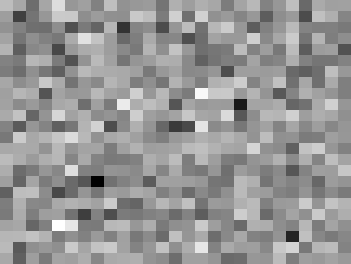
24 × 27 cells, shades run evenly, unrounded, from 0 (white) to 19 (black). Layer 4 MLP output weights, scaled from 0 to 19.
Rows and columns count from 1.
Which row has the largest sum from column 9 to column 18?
20
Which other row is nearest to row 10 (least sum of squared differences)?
24
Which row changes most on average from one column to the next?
2
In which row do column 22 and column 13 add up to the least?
23
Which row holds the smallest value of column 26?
10
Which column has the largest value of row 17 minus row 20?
8
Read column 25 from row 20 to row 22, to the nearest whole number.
4 10 9
